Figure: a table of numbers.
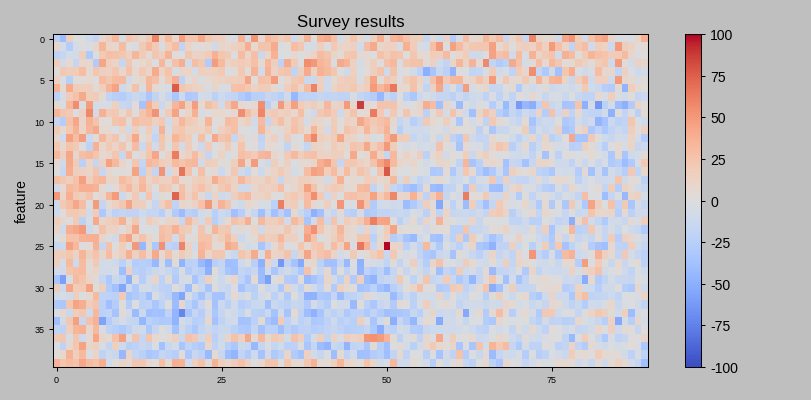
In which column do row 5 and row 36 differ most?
85
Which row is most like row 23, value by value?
12
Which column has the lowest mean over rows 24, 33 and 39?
62
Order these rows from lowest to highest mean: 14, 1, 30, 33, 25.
33, 30, 25, 14, 1
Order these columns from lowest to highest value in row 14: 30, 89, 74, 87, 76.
74, 76, 87, 89, 30
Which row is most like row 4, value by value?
26
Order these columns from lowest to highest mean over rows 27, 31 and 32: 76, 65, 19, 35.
19, 35, 65, 76
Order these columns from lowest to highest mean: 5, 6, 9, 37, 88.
88, 37, 9, 5, 6
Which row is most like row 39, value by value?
17
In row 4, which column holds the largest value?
72
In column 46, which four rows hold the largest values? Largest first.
8, 25, 20, 10
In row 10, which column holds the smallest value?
82
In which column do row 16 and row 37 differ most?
50
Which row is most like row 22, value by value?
36
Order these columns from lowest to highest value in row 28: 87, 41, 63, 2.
87, 63, 41, 2
